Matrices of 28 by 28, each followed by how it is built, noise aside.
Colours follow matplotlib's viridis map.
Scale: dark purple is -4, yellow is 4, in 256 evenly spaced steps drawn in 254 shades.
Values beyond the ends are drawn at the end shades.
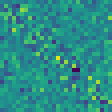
banded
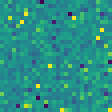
sparse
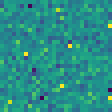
sparse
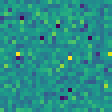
sparse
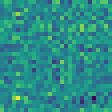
low rank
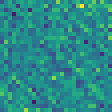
Toeplitz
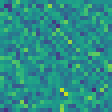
Toeplitz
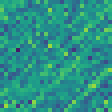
Hankel
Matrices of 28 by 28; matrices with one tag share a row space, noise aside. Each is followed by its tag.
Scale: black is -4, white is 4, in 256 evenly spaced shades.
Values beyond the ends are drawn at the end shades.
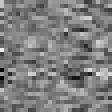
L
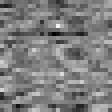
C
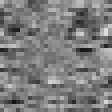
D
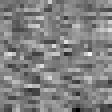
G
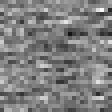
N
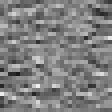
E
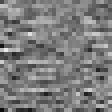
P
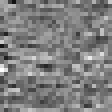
P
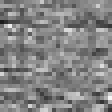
N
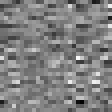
D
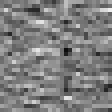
G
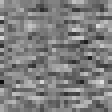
L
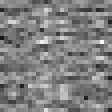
N
